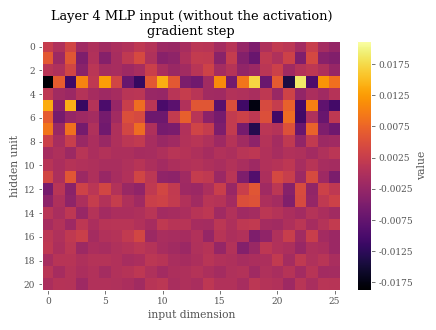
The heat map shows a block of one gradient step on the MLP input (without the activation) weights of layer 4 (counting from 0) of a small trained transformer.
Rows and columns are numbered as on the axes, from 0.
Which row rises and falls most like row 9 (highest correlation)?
15
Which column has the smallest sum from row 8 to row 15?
21
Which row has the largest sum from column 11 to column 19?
3
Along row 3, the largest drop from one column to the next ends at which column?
23
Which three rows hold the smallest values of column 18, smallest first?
5, 7, 11
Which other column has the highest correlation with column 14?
2
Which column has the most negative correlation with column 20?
12
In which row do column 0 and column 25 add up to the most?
6
